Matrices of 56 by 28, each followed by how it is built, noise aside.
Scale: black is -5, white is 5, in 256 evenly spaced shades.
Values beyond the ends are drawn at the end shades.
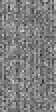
blocks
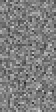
repeating rows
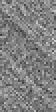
Toeplitz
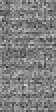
blocks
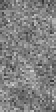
smooth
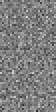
repeating columns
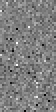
sparse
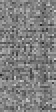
blocks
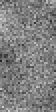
smooth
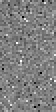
sparse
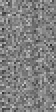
repeating rows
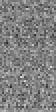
repeating columns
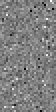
sparse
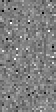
sparse
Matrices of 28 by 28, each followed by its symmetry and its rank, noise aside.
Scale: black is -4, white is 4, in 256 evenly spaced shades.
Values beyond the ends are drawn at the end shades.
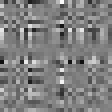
antisymmetric, rank two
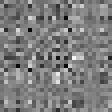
symmetric, rank three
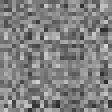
no symmetry, rank three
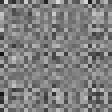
no symmetry, rank two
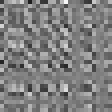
no symmetry, rank two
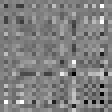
symmetric, rank two
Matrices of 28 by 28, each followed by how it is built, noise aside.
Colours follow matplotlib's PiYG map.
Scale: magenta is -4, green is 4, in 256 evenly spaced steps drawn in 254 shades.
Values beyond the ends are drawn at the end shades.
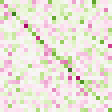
diagonal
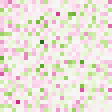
repeating rows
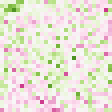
smooth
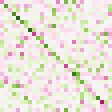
diagonal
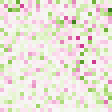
upper triangular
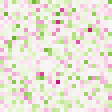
repeating rows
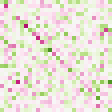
diagonal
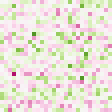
blocks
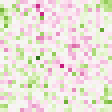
smooth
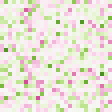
repeating rows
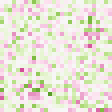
blocks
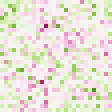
smooth
